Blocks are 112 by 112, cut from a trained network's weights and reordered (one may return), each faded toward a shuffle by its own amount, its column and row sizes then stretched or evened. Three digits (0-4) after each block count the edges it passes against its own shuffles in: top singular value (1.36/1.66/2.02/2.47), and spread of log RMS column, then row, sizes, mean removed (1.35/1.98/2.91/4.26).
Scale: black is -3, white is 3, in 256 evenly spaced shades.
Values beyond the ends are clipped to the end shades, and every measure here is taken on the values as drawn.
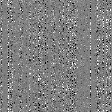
0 4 0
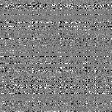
3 2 4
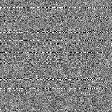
4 1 3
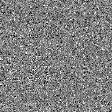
0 2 1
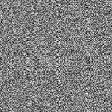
4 2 0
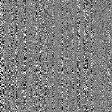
3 4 1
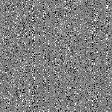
2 3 0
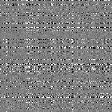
4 2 4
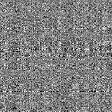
2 1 3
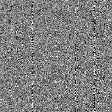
2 2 0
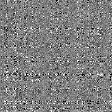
2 3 3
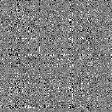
1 3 3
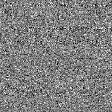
2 0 2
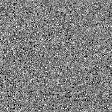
0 1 2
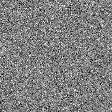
0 1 0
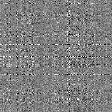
3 3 3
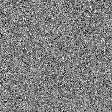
0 1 0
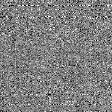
1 1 3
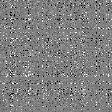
1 3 3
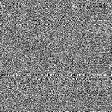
3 0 2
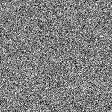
1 0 0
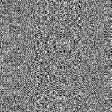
4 3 0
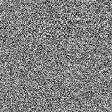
3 1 1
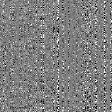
3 4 1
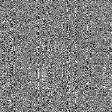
2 3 1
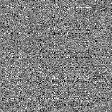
3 2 2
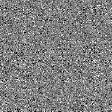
2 2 2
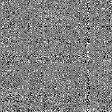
0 3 3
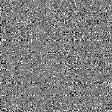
3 2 2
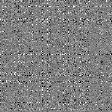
0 3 3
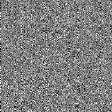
1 3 1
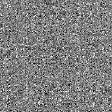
1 2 2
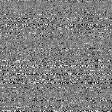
0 1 4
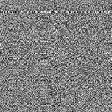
4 0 2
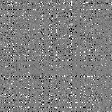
2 3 3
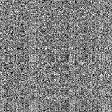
3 1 2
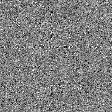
1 1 1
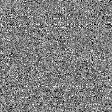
2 1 2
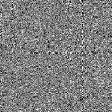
3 2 1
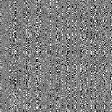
4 4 1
